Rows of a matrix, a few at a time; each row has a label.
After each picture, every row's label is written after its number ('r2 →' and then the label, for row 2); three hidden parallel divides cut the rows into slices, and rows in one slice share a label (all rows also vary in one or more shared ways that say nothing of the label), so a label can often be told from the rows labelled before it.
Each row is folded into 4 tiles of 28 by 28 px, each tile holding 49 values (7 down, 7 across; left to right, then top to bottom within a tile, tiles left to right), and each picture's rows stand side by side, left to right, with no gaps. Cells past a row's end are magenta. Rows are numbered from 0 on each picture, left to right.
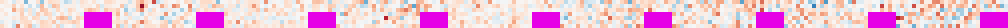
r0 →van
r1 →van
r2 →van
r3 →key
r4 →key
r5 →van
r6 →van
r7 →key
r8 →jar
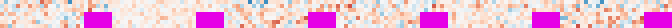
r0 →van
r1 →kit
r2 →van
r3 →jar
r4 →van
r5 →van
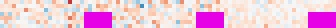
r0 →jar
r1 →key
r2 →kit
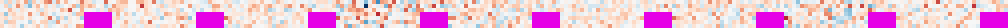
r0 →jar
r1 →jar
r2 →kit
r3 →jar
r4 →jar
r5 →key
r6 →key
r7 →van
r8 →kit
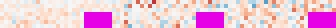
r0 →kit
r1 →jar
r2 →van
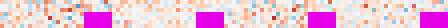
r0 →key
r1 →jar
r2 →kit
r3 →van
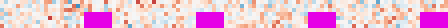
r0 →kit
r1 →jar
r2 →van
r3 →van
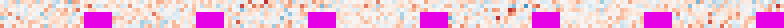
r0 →van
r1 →jar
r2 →kit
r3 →van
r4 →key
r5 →key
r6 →van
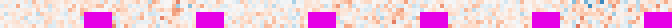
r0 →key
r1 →jar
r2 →van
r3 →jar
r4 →van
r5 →kit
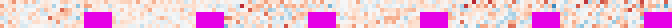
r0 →jar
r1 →jar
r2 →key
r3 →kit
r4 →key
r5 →jar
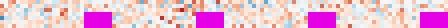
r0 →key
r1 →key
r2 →key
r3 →jar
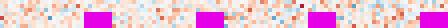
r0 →kit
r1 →kit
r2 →key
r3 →kit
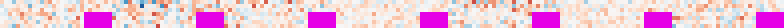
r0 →van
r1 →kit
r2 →kit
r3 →kit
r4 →jar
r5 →van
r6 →key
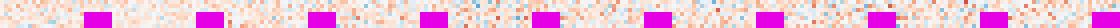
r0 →jar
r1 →key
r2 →van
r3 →jar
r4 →van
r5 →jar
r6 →van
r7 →van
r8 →jar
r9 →jar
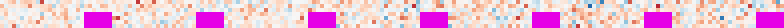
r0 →key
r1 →jar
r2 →van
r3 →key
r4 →jar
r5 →key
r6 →kit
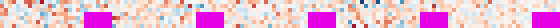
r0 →jar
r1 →key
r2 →key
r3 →van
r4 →key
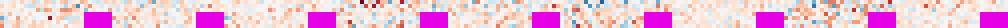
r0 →key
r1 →kit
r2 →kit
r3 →jar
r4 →kit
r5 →van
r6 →kit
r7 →jar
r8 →kit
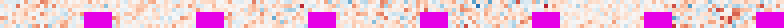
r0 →key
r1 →kit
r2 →van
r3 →van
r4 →key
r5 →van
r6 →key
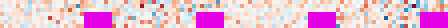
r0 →jar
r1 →van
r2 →key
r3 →key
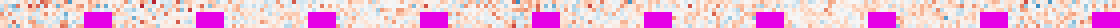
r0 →van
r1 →van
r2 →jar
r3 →key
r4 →van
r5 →van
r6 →key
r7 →van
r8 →kit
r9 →key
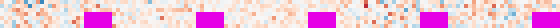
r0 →van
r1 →kit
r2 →key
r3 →kit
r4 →kit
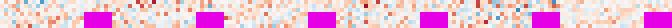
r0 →van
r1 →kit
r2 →jar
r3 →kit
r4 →kit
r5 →kit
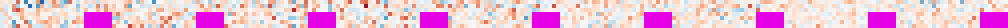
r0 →kit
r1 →van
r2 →kit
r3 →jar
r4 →jar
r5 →jar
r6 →van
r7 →jar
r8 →van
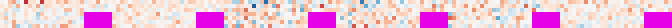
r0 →jar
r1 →kit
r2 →key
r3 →van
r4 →key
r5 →jar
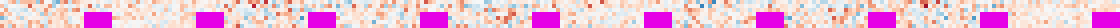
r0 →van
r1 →jar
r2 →jar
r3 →van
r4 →jar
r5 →kit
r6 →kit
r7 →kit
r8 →jar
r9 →kit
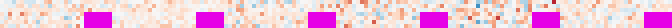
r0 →van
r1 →key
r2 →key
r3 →jar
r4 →jar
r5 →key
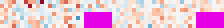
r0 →jar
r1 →van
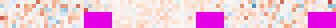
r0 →kit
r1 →kit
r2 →jar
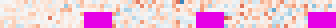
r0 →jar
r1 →kit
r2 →jar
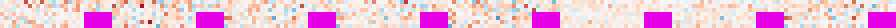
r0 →kit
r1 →key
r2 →key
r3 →key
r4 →van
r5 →kit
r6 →van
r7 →jar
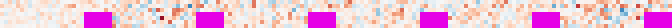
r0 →key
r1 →jar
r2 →kit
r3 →jar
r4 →key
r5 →van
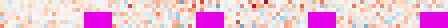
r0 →van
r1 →van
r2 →kit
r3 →jar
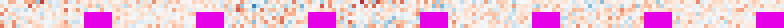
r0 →key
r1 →jar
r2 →jar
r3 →jar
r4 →van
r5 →kit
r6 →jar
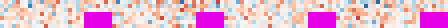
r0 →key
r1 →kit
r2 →key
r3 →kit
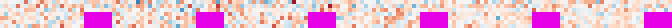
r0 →jar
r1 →van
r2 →key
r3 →key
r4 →van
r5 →key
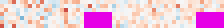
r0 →key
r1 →van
